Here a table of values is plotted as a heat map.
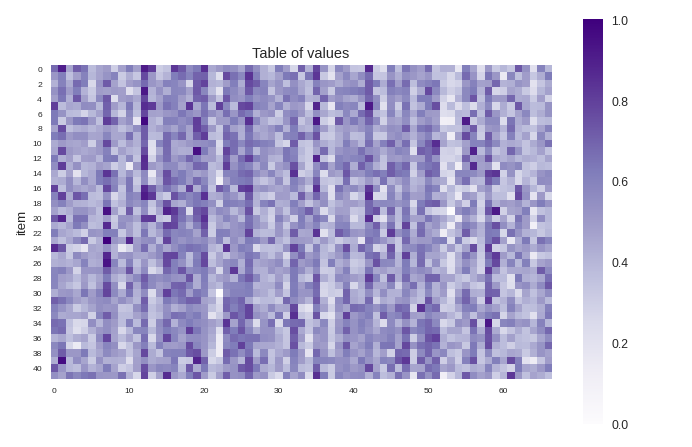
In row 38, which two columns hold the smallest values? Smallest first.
22, 34
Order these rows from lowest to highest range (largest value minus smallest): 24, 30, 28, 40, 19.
40, 28, 24, 30, 19
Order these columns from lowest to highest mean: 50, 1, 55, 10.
10, 55, 1, 50
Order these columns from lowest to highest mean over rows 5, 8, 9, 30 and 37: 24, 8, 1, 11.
11, 8, 24, 1
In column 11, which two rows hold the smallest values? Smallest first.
7, 41
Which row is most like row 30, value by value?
15
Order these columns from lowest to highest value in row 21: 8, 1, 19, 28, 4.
8, 1, 28, 4, 19
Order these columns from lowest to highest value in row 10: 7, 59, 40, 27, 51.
40, 59, 27, 7, 51
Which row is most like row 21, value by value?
25
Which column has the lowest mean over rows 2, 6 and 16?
52
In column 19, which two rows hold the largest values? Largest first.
11, 39
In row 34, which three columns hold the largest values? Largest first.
58, 23, 56
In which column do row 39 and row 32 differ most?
1
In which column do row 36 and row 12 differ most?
35
